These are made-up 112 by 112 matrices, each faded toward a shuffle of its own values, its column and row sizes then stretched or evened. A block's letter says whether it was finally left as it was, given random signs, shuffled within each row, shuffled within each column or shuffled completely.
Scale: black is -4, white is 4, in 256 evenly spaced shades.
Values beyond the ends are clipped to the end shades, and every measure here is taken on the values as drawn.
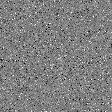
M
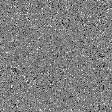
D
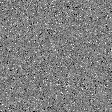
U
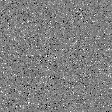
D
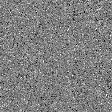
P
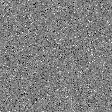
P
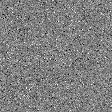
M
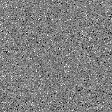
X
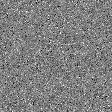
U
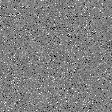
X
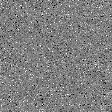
D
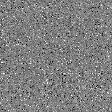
X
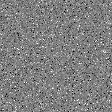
P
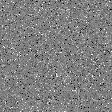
M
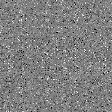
X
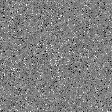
P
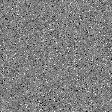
P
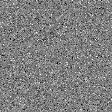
D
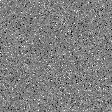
U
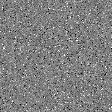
P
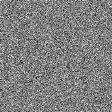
D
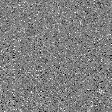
X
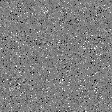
D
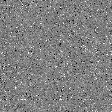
D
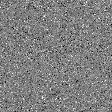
M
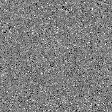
D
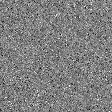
U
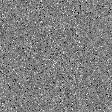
P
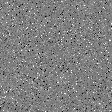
U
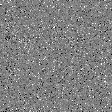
D
